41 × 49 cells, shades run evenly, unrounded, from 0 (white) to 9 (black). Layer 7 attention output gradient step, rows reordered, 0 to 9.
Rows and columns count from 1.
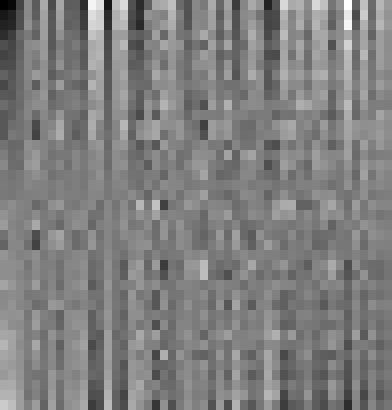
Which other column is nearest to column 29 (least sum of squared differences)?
27
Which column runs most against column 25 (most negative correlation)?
23
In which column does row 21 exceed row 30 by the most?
21
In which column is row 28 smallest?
26
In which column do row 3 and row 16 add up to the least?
44
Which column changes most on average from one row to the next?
20
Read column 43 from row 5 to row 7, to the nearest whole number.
4 4 4
